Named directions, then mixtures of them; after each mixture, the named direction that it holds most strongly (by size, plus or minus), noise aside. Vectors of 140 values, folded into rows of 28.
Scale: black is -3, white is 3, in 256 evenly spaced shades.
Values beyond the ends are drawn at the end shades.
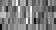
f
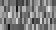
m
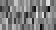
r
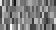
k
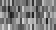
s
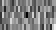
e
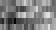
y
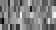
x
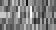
f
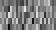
m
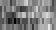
y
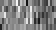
f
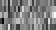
x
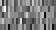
s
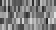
s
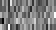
x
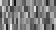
k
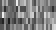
y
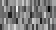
m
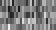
s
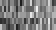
m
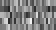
r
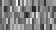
e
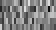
r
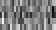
x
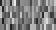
k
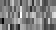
x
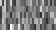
k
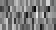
r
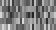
s
